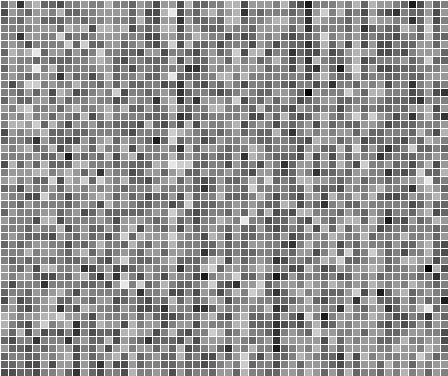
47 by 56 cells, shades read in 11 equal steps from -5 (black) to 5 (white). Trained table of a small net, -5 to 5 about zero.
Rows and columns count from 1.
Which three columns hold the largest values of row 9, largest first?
5, 45, 7
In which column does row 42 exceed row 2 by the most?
31
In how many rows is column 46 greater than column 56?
19
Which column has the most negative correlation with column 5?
40
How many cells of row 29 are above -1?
33
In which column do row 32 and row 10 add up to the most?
22
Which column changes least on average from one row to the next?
2
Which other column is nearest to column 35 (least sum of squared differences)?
25
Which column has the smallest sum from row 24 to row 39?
35
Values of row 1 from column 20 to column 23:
-2 1 1 -2
